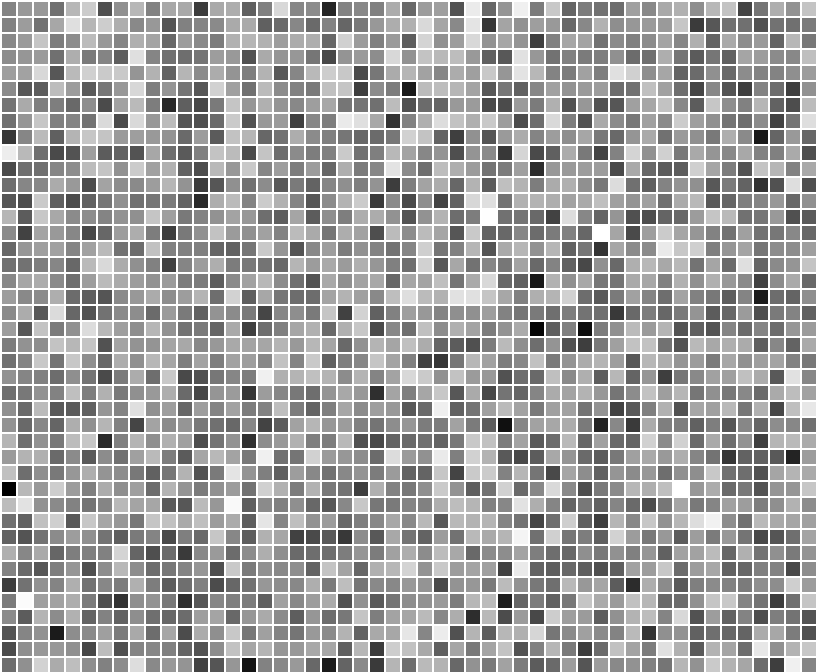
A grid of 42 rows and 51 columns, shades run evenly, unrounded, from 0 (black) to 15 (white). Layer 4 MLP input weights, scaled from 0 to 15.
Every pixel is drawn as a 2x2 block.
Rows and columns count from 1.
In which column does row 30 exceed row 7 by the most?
31
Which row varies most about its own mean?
8
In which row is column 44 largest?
33
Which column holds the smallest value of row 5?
23
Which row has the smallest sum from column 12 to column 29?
42
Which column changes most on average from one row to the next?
28
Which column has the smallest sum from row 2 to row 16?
13
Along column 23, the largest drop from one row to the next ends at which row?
9
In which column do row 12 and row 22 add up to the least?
48
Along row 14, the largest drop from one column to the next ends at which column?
32
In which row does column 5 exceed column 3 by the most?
2
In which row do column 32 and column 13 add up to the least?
38
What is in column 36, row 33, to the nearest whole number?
12
